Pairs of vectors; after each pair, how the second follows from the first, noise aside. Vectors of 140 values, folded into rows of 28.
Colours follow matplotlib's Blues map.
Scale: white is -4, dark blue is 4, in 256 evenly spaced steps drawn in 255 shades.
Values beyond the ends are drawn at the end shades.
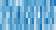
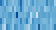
reversed, negated, partly zeroed.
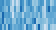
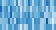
wrapped around.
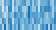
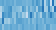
reversed, negated, partly zeroed.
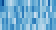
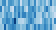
wrapped around.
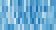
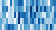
scaled up.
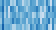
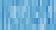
wrapped around, shrunk.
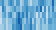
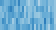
wrapped around, shrunk.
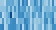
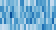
sign-scrambled.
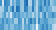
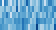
sign-scrambled.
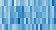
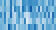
wrapped around.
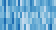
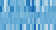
reversed, negated, partly zeroed.
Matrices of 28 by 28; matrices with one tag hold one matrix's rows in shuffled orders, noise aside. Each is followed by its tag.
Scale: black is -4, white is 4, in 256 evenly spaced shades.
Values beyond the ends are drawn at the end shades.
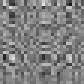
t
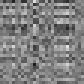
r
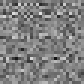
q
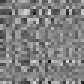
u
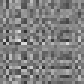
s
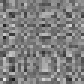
t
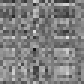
r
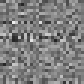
q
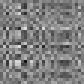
s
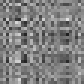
s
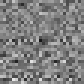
q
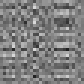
r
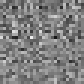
q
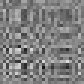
s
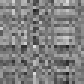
r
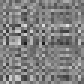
s
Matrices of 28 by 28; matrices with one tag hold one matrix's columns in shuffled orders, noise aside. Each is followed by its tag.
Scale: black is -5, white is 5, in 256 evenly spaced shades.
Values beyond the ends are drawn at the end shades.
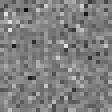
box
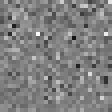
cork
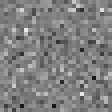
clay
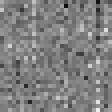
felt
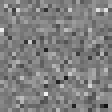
clay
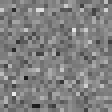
clay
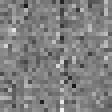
felt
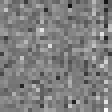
felt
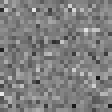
clay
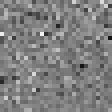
cork
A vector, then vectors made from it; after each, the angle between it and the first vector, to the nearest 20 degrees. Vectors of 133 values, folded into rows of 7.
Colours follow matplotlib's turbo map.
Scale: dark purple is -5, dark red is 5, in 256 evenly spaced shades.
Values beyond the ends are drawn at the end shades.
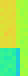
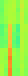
100 degrees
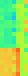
160 degrees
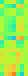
120 degrees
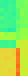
160 degrees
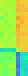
60 degrees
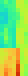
160 degrees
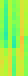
120 degrees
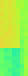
20 degrees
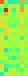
80 degrees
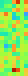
100 degrees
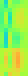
140 degrees
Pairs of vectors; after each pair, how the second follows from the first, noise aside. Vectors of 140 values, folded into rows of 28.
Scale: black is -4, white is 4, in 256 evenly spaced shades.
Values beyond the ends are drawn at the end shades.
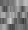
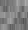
shrunk.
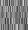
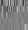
negated, partly zeroed.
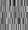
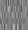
reversed, negated, shrunk.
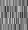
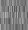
reversed, negated, shrunk.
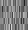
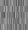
reversed, negated, shrunk.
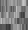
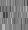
reversed, partly zeroed.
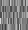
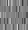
reversed, partly zeroed.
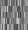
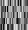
negated, scaled up.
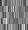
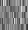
reversed.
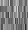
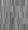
reversed, negated, shrunk.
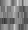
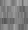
shrunk.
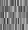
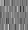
reversed, partly zeroed.
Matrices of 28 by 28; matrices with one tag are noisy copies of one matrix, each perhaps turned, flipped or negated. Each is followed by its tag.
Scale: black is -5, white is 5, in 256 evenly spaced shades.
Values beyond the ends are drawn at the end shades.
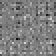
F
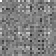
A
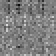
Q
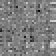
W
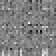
W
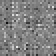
A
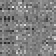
Q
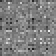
A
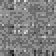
W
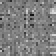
W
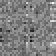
W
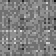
A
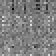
Q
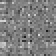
W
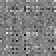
A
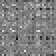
F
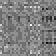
Q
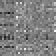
Q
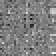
W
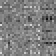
Q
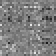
Q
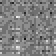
F
